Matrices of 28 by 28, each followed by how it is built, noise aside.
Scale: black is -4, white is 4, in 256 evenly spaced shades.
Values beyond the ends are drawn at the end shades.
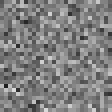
repeating rows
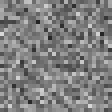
Toeplitz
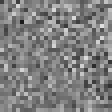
upper triangular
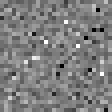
sparse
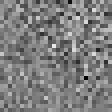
upper triangular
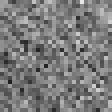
Toeplitz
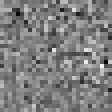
upper triangular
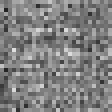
blocks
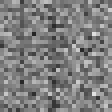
repeating rows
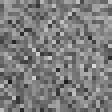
Toeplitz
